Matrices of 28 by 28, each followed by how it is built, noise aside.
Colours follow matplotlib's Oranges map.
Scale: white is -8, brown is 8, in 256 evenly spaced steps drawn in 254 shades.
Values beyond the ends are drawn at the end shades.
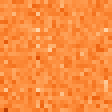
uneven columns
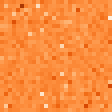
sparse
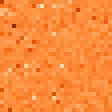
sparse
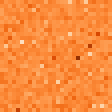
sparse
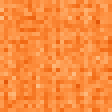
blocks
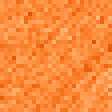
Hankel
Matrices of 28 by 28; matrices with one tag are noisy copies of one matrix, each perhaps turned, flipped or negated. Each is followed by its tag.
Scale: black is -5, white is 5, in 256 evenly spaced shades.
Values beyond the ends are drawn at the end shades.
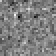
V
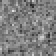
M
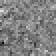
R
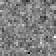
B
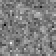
M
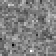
M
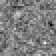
M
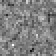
M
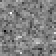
M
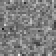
B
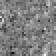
R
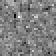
V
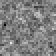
M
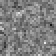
M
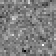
M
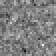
M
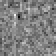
V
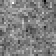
R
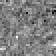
R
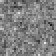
M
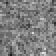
R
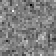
M
